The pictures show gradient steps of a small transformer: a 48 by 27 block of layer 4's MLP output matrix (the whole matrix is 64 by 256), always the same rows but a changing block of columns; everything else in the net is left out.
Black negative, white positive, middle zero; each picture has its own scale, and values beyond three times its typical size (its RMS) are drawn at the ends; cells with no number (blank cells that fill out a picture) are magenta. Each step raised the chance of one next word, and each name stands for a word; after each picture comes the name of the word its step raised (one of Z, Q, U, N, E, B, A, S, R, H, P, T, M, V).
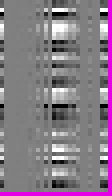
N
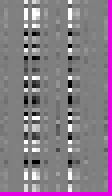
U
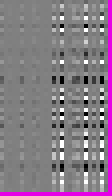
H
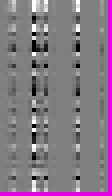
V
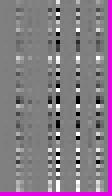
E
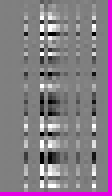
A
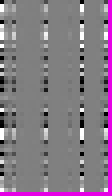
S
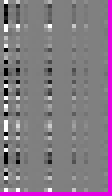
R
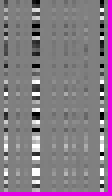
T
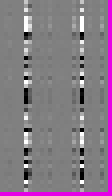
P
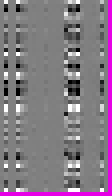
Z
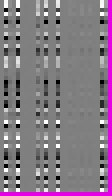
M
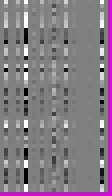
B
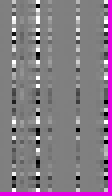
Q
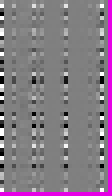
H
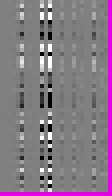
M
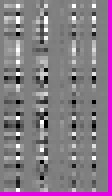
H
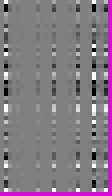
Z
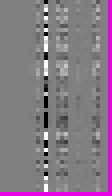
S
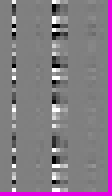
Z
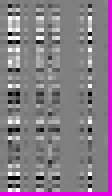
Q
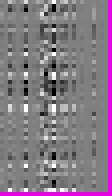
Z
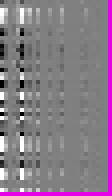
U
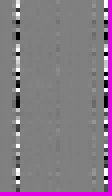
M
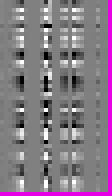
S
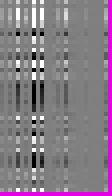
U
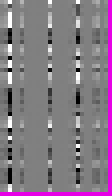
B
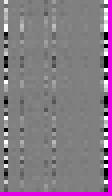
P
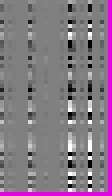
T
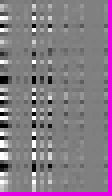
H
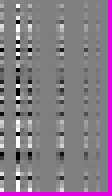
A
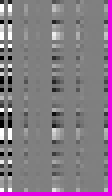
S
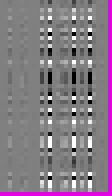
A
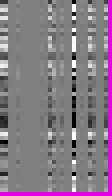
S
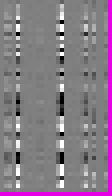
A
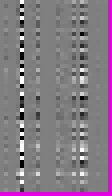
T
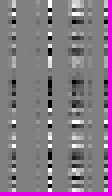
M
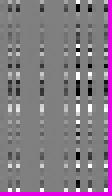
Z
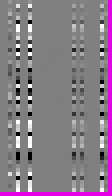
A
